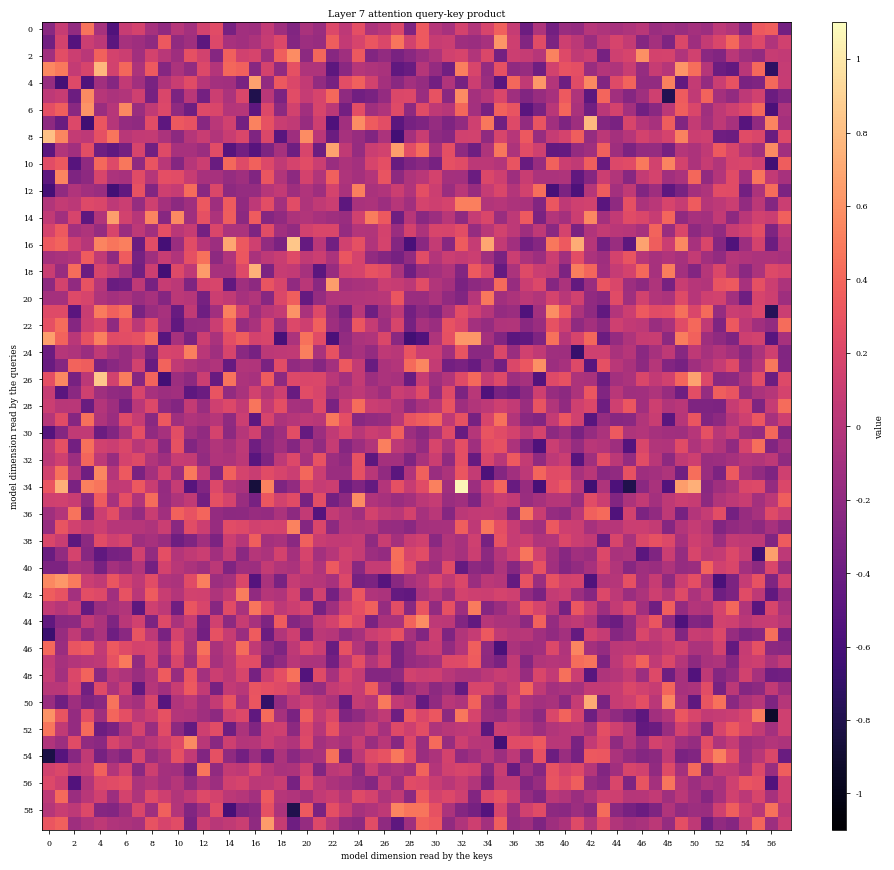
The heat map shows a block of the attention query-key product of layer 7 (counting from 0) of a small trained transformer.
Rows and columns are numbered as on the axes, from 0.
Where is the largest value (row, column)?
34, 32
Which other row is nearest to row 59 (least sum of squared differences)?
57
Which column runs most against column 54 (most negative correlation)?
56
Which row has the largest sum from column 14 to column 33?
43
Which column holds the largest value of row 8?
0
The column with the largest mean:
1
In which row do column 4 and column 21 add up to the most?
26
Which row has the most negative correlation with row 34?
4
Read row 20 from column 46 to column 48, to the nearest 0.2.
0.2 0 0
